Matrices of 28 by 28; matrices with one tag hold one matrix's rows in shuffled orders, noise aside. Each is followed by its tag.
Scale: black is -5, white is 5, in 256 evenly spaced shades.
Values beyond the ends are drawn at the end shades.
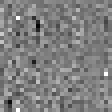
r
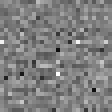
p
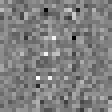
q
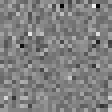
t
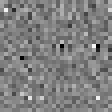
t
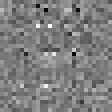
q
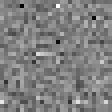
p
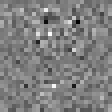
q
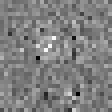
q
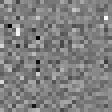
r
